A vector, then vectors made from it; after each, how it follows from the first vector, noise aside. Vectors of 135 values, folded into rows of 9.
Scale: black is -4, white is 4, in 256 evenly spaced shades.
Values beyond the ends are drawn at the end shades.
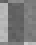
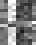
wrapped around, scaled up.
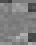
reversed, negated, partly zeroed.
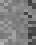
wrapped around, negated, partly zeroed.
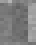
reversed, shrunk.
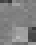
reversed, negated, partly zeroed.
